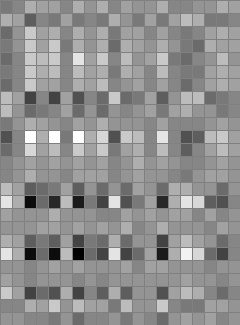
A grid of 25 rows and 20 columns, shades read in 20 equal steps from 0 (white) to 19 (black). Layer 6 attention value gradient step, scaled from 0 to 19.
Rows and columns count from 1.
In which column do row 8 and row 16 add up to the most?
3
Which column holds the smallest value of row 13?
12
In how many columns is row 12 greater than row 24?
7
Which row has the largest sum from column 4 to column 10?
20
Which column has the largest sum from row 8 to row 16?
11
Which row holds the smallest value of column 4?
5
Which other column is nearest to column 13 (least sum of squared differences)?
2
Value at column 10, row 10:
8
